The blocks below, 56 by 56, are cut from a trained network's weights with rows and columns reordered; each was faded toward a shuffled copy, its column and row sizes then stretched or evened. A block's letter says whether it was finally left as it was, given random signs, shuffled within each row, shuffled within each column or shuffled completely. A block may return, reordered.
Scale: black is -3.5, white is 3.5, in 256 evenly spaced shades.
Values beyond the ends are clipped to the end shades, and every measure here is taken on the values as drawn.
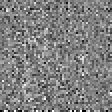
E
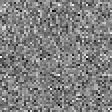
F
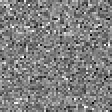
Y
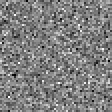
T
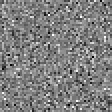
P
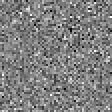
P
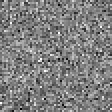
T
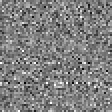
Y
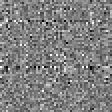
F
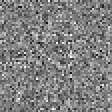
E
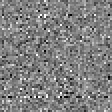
E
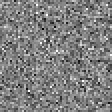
T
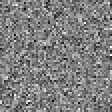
P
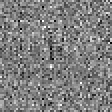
F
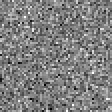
T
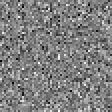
P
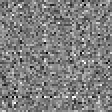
E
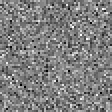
T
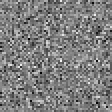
E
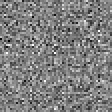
F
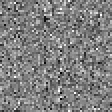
P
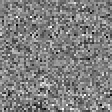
Y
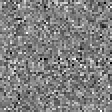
E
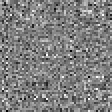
F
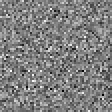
Y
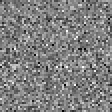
Y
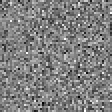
P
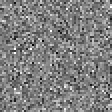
P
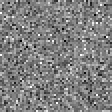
T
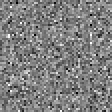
P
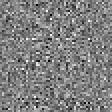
F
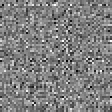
F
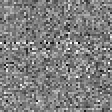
E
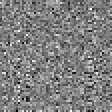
F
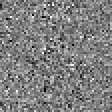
P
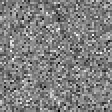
P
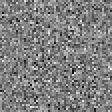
P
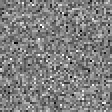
T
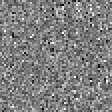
P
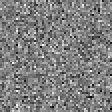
P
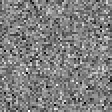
T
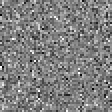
P
